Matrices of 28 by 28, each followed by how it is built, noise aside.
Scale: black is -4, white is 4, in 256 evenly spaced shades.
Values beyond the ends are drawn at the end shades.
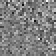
upper triangular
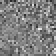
upper triangular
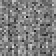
blocks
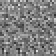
repeating columns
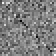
diagonal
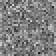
repeating rows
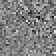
upper triangular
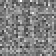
blocks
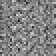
repeating rows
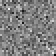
diagonal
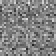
repeating columns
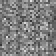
blocks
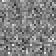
repeating columns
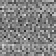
repeating columns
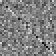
diagonal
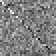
diagonal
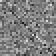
diagonal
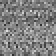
repeating columns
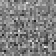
blocks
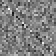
diagonal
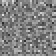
blocks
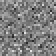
repeating columns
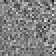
upper triangular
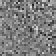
upper triangular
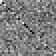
diagonal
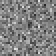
repeating rows
